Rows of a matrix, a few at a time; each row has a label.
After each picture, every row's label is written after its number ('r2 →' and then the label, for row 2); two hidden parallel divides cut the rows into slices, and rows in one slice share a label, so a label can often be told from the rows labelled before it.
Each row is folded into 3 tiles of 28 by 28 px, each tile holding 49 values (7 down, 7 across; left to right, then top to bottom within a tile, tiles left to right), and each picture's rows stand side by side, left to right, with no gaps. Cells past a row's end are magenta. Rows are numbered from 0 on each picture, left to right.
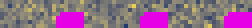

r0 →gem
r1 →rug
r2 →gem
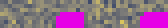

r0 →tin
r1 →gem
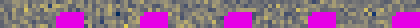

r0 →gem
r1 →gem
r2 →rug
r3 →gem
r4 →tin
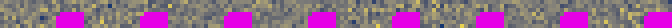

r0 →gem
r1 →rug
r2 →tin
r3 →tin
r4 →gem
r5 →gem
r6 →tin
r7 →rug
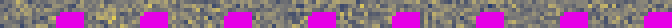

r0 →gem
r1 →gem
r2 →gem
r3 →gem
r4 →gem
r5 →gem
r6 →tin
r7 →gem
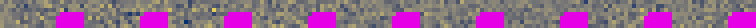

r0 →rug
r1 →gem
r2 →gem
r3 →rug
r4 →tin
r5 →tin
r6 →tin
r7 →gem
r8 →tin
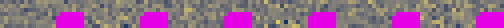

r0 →tin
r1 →rug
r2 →tin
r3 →gem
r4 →tin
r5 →rug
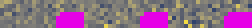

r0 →tin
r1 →rug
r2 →rug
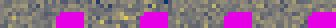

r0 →tin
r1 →rug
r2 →tin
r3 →tin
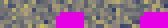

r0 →gem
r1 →rug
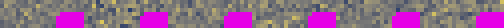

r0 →tin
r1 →rug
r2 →tin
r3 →rug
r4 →tin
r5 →gem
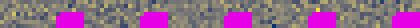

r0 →gem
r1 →rug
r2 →tin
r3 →gem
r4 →gem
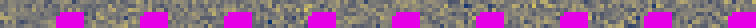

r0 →tin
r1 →gem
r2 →tin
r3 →gem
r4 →tin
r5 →gem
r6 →rug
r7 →rug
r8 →gem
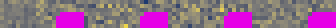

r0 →tin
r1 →gem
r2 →gem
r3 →tin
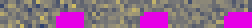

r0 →rug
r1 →tin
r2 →tin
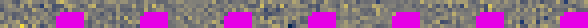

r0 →rug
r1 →rug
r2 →tin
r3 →rug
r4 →tin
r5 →rug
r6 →gem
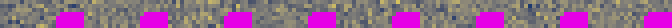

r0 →gem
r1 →tin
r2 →rug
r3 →tin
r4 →rug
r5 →tin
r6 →rug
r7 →tin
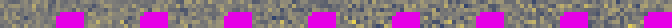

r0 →tin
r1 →tin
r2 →tin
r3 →tin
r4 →rug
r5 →gem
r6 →gem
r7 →gem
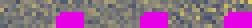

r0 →tin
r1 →tin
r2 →gem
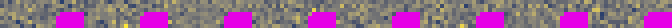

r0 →gem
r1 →gem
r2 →tin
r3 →rug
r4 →gem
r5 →gem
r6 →gem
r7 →rug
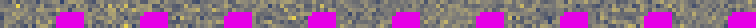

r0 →gem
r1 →gem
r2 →gem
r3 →rug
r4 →tin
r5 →tin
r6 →gem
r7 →gem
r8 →tin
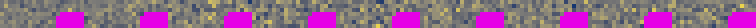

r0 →tin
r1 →tin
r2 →rug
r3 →rug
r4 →gem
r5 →gem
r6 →gem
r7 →gem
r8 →rug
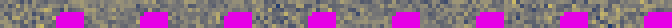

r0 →gem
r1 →tin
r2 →tin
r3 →rug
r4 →tin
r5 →tin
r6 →rug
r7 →gem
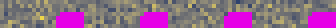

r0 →rug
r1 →rug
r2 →rug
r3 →gem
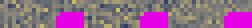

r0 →gem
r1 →rug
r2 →tin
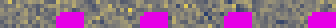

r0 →tin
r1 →gem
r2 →gem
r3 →tin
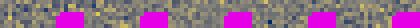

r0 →rug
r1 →gem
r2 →tin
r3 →gem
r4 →gem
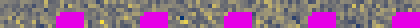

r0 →rug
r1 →rug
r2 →rug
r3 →gem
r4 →gem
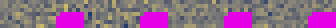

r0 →gem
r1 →rug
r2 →tin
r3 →tin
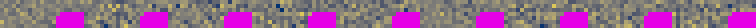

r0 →tin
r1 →gem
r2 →gem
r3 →rug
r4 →gem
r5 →tin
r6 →rug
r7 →gem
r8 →rug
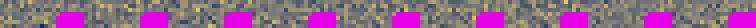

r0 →rug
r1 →gem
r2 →gem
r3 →gem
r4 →rug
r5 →gem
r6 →rug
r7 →tin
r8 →gem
